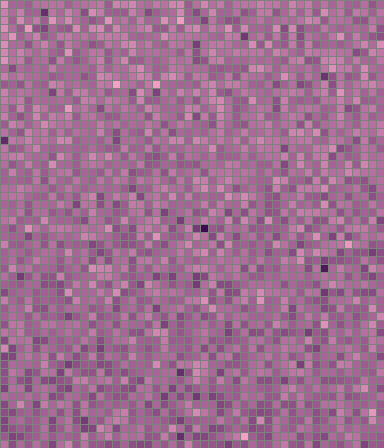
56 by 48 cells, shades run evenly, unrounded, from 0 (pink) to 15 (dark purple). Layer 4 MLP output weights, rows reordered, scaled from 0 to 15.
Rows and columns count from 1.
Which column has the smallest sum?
43
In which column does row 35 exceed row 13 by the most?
3
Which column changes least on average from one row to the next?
5
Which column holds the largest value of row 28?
23
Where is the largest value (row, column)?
29, 26
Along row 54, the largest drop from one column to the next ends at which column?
13
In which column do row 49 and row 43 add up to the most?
1
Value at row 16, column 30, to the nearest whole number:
7
